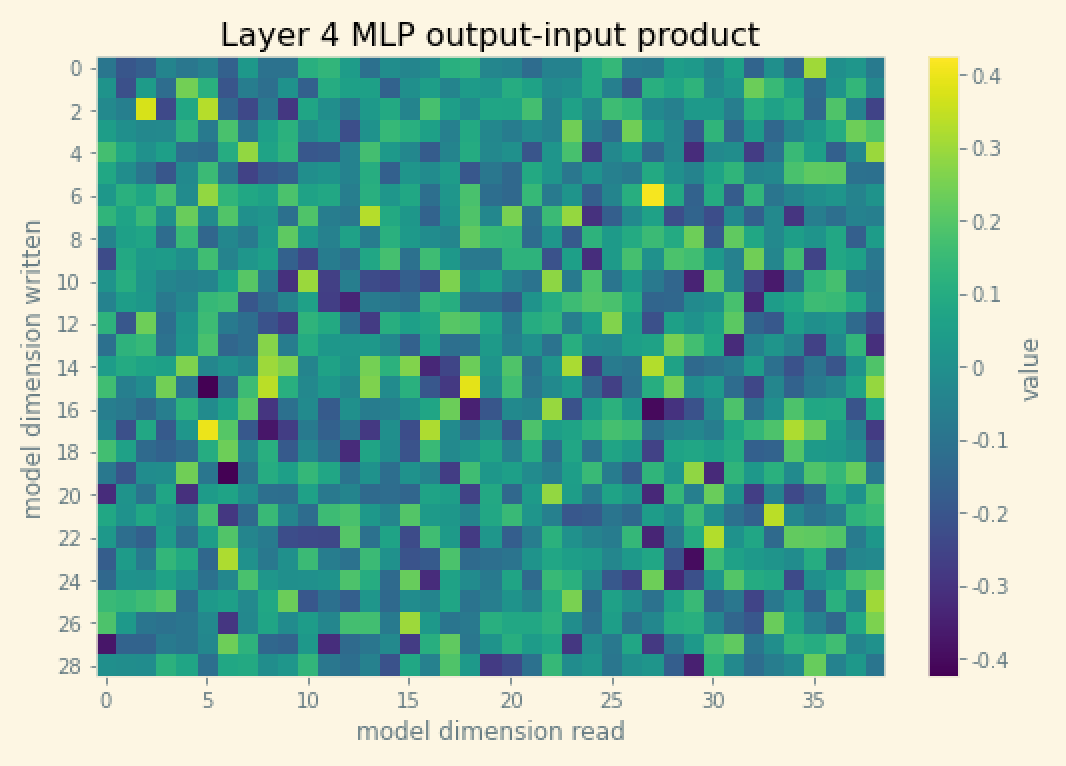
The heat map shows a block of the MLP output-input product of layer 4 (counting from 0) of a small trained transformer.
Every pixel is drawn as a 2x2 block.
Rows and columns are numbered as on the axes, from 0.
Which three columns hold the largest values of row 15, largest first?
18, 8, 38
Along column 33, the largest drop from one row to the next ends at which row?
22
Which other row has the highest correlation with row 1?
19
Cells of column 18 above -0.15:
25
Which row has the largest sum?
6
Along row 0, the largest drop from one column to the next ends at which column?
36
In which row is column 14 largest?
9
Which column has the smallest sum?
32
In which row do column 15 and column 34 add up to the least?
20
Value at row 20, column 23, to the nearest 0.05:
0.05
